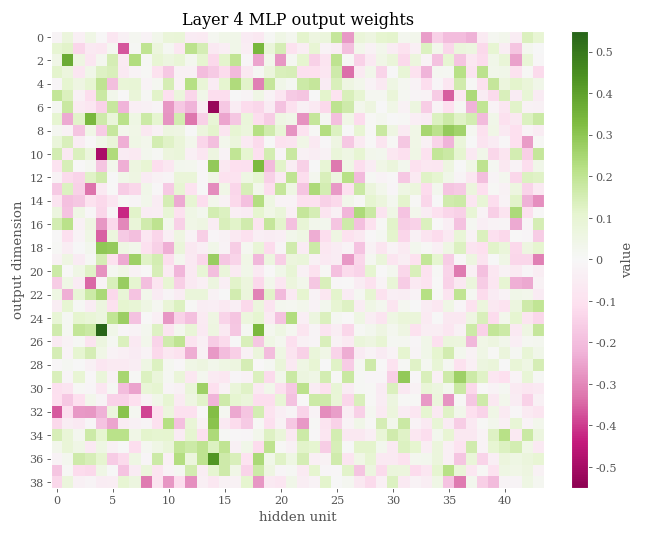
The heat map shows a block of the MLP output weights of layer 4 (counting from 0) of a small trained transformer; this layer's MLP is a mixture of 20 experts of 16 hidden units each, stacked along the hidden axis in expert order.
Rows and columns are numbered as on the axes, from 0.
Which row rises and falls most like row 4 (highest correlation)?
22
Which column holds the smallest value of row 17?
4
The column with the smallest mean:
26
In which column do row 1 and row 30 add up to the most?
13
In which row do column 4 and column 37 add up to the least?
10
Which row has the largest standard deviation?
7
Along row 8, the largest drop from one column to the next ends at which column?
21
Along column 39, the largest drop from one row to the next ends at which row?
5
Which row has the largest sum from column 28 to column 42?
8
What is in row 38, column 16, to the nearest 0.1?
0
